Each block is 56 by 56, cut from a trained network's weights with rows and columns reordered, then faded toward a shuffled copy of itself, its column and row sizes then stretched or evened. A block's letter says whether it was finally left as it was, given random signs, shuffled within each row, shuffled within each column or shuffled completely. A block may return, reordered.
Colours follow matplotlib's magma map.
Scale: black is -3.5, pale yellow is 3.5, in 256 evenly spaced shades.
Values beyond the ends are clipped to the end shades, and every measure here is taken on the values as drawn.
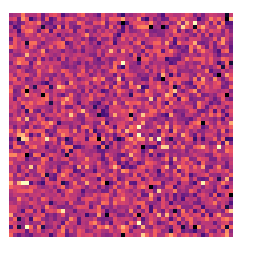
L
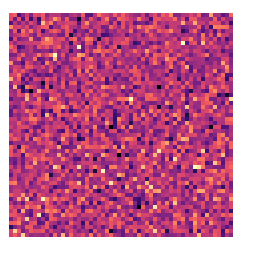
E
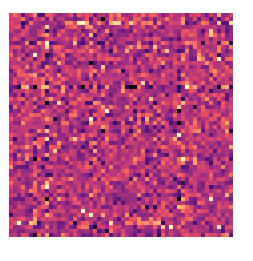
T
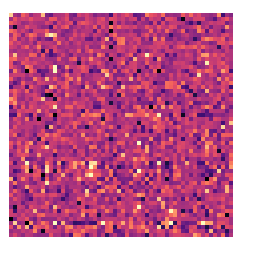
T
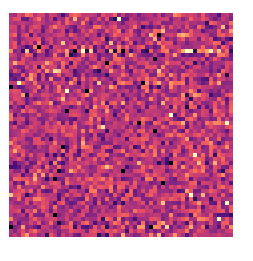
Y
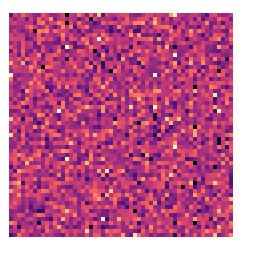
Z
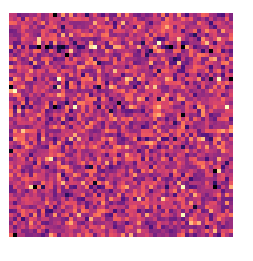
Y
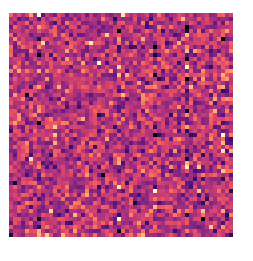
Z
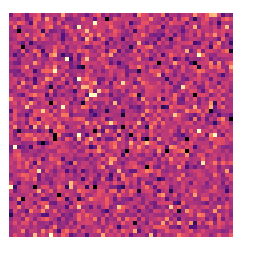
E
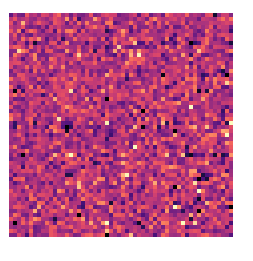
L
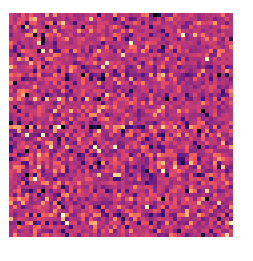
T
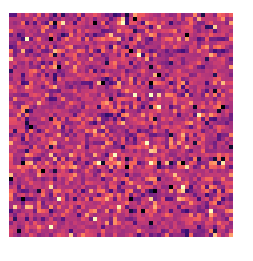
L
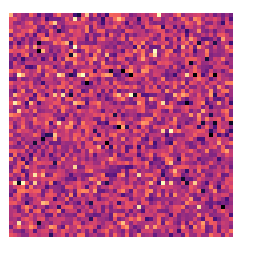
Y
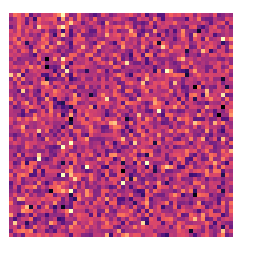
Z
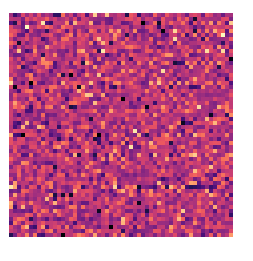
Y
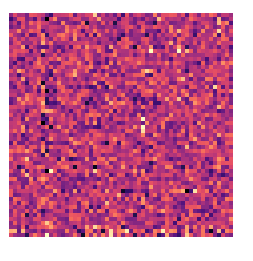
L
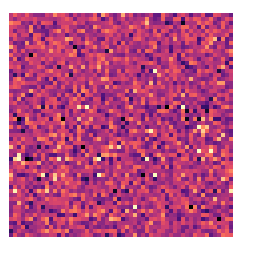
Y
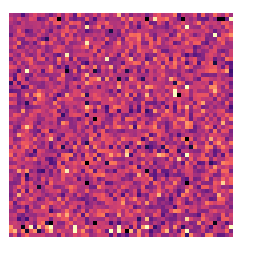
L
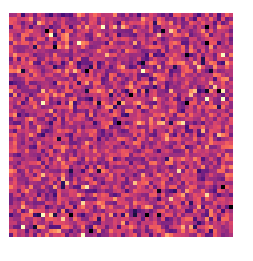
Y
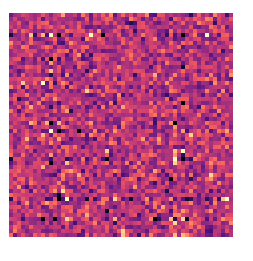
L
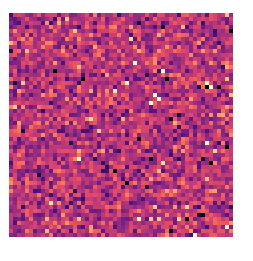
E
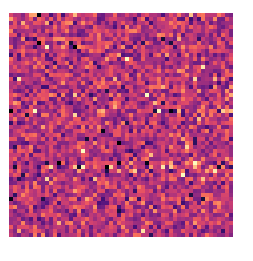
Y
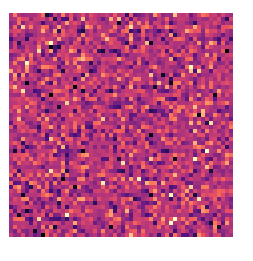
Z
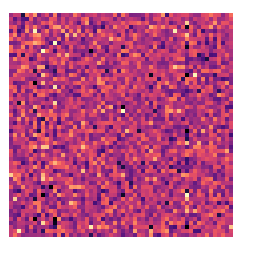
Z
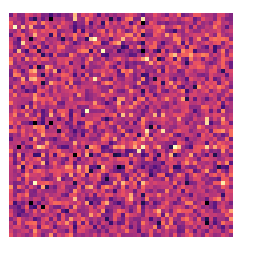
T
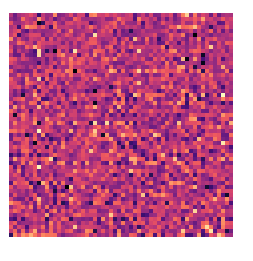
L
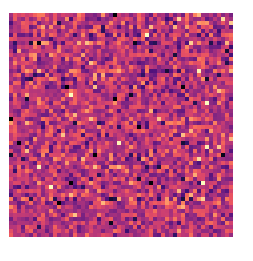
Y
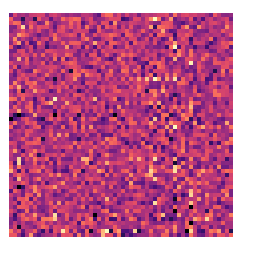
L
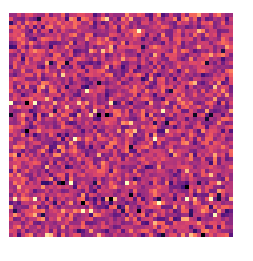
Y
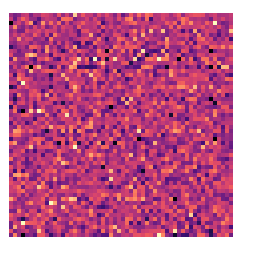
Y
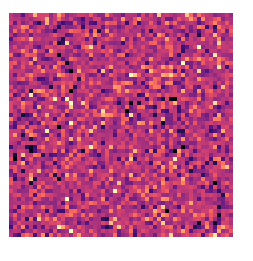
Z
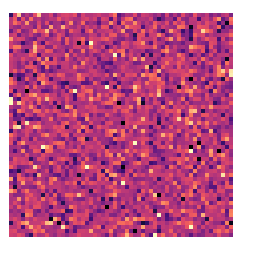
Z
